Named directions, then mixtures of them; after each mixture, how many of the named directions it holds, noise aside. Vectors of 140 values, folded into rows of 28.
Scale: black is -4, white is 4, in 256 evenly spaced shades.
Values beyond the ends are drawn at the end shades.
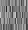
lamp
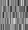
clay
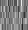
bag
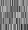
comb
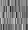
two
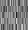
three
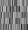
three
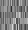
three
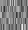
four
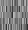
two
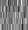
one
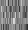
four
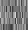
one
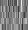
one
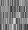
two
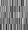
three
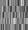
one
